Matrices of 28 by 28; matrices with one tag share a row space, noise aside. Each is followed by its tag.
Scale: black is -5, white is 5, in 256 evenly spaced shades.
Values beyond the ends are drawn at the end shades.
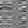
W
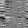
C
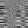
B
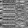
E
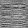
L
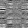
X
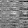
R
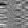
B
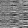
R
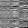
R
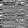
E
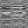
L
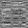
L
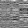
R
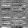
L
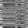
E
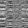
X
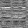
L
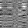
W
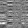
X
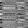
E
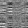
X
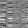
X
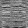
L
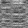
L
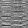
L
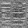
L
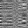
W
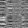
X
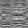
L
